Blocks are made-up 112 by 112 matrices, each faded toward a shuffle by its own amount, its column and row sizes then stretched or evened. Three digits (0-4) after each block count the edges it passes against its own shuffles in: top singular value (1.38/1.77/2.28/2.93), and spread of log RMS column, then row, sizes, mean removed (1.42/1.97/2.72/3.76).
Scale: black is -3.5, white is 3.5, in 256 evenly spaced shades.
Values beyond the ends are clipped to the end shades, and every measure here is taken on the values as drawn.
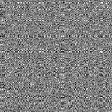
4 2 3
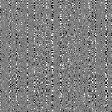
4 4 1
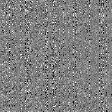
1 4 1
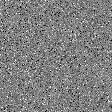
0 0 0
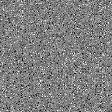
2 1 1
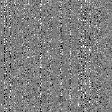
2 4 0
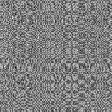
4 1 0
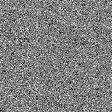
1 1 0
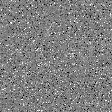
1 0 0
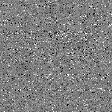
2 1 2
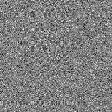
3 0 0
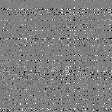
2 2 4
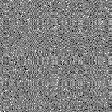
4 0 0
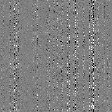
2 4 0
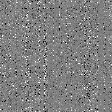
0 3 1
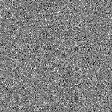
2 0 1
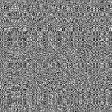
4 1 3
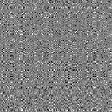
4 2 3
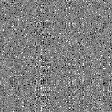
3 2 0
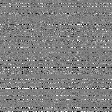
3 1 4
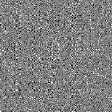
3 3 2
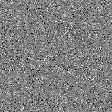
2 0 1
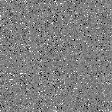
1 2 2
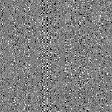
3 3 0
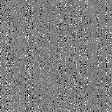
1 4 1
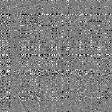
3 3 4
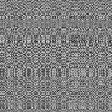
4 0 4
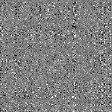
2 3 3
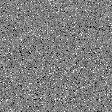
0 0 2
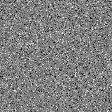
1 0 0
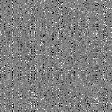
3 3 1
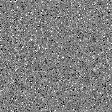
1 1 0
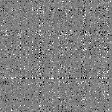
1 3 3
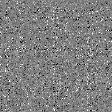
0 2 2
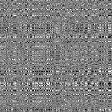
4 2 4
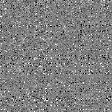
2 2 3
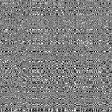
4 1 4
